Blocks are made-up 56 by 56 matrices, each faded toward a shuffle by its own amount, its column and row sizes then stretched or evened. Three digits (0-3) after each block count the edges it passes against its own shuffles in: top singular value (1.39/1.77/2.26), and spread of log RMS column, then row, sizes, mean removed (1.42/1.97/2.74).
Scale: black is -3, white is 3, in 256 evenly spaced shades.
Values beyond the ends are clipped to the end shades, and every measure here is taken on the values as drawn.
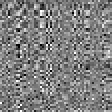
3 3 0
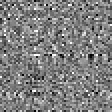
2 1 2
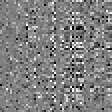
3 3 1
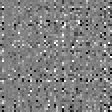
1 3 2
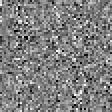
1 2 0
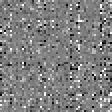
0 3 2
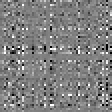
2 3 3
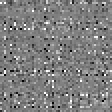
1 2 3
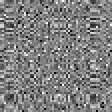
3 0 1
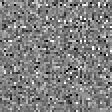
0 1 2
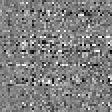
1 2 3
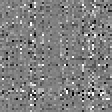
0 3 2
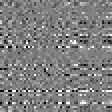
3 1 3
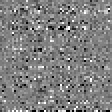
2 2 3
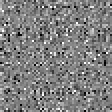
2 1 2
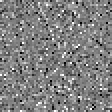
0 1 0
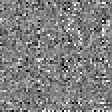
0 2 2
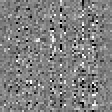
0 3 1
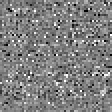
0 0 3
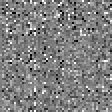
1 2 1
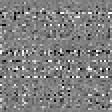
1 1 3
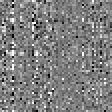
2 3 1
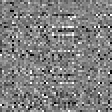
2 1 2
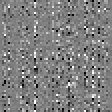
1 3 2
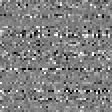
2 0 3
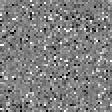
0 1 1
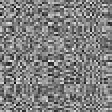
3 1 2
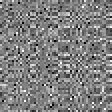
3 1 1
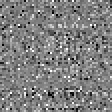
2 1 2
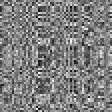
3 3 0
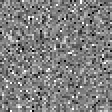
1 0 0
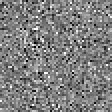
1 1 0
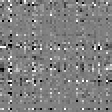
1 3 3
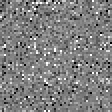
0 1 1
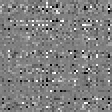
2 2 3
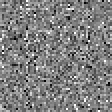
1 1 0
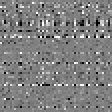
3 2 3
